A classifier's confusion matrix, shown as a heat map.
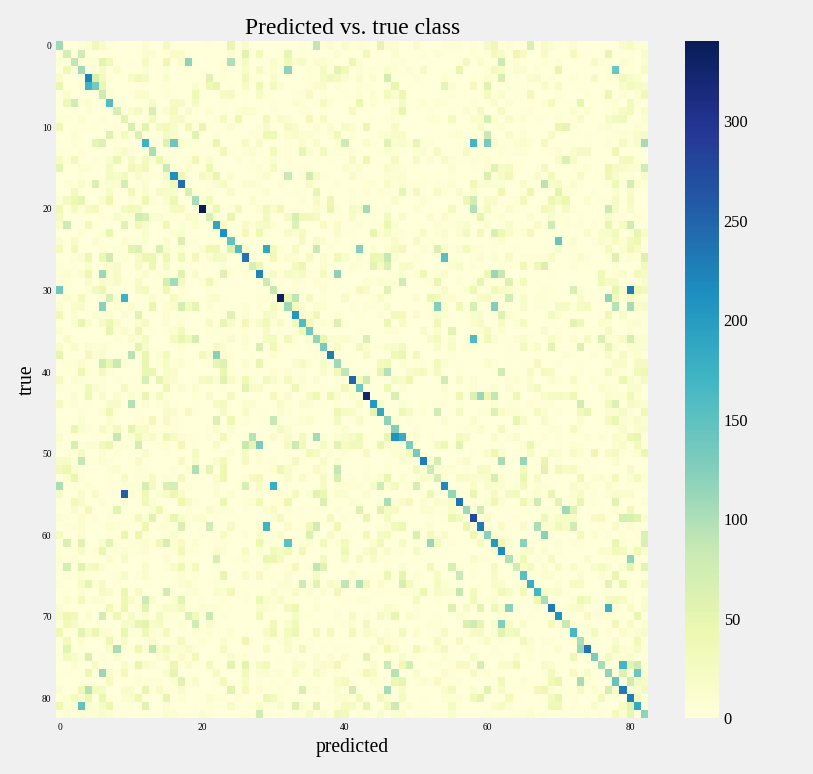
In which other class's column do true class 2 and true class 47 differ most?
18
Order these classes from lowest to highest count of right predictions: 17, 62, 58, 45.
45, 62, 17, 58
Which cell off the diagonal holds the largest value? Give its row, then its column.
55, 9
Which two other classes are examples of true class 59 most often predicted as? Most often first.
29, 67
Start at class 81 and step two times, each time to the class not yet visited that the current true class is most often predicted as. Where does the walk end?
78
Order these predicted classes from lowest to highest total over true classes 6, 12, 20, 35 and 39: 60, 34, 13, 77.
13, 34, 77, 60
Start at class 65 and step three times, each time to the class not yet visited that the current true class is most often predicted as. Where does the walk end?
30
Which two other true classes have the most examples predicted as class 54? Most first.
26, 41
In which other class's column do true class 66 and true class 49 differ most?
28
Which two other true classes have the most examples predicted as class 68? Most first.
60, 17
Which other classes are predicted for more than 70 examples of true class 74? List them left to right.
8, 13, 73
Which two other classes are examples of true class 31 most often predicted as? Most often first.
9, 77
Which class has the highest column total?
80
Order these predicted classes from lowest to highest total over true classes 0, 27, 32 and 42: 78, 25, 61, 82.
25, 82, 78, 61
